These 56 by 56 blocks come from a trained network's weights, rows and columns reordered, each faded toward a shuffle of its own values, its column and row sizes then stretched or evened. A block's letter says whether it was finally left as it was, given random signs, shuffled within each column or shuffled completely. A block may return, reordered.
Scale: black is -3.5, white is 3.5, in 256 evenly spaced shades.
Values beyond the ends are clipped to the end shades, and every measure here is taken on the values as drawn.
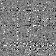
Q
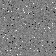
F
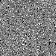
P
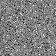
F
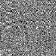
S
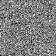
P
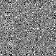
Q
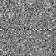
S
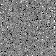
P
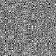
S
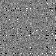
Q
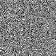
P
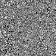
P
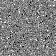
F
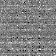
S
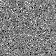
F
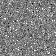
F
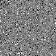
P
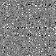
Q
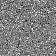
F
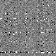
Q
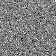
F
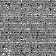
S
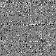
Q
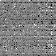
S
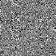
Q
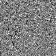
P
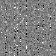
P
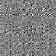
S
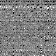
S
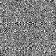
S
